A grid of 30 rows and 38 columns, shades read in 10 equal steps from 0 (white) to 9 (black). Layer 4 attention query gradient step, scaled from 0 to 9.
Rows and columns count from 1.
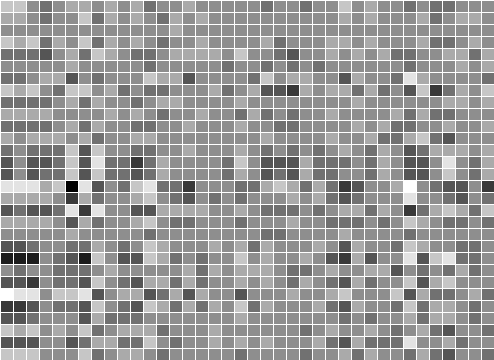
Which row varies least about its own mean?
3
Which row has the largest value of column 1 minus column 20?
22
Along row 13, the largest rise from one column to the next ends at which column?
7
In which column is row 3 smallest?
14
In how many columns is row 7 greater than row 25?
14
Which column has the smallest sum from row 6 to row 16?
8
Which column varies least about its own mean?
18
